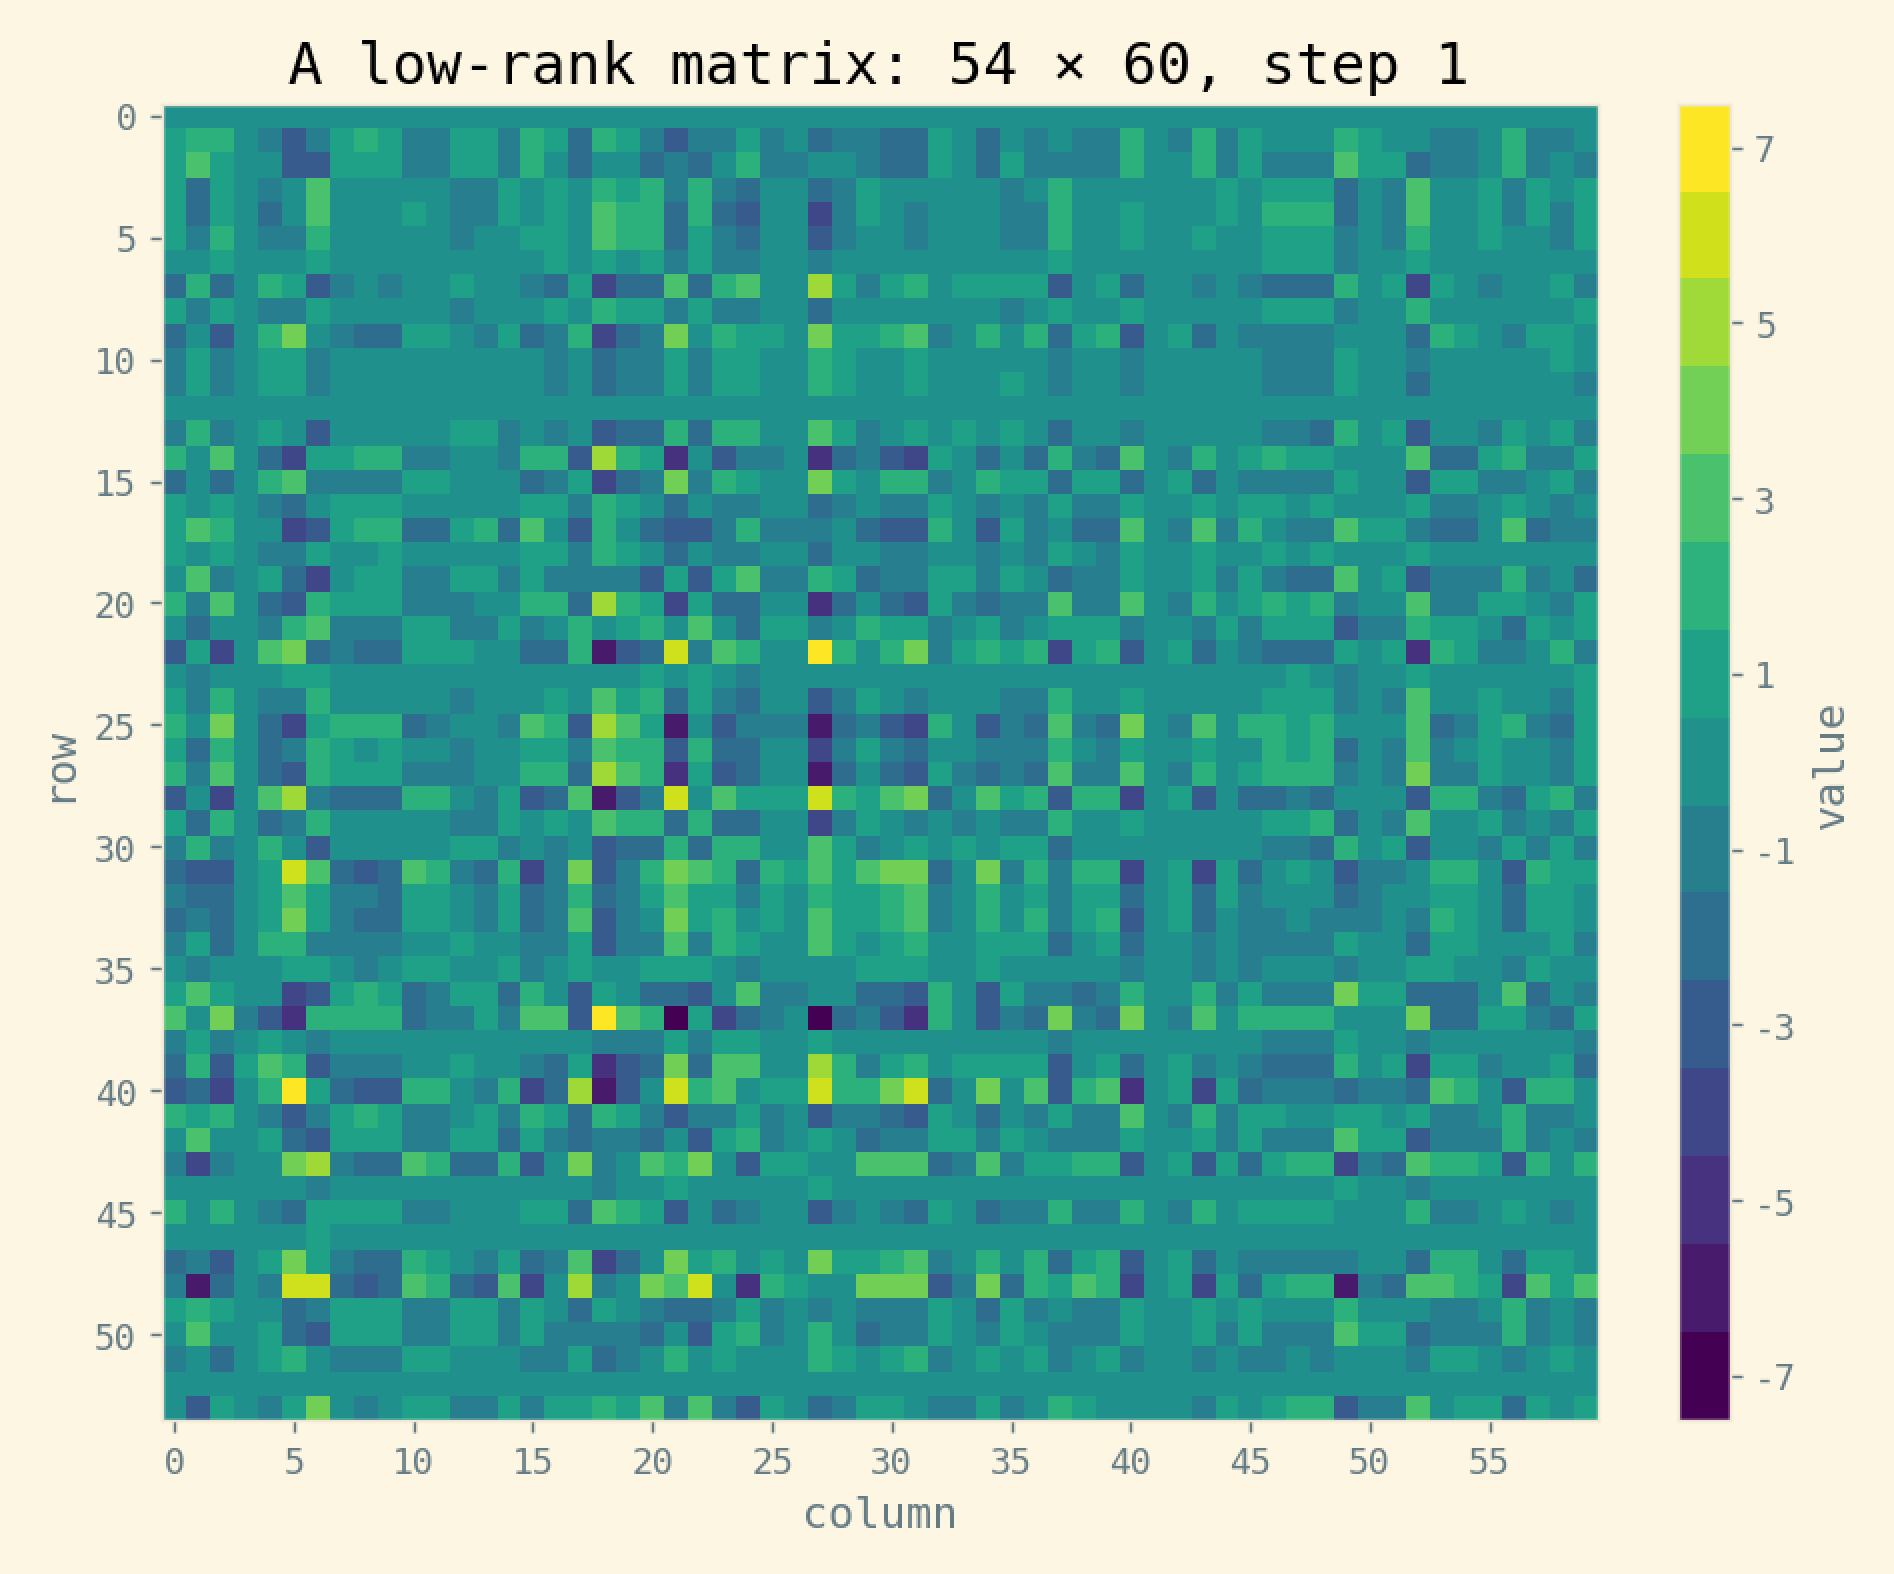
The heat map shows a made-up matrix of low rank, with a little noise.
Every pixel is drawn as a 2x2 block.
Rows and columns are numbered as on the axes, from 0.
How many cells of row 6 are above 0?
11
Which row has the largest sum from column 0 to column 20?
37
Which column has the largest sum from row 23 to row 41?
5
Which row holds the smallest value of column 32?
48
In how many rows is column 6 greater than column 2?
20
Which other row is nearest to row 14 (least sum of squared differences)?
25
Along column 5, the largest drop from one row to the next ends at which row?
41
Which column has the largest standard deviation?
27
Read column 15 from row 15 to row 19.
-2 1 3 1 1
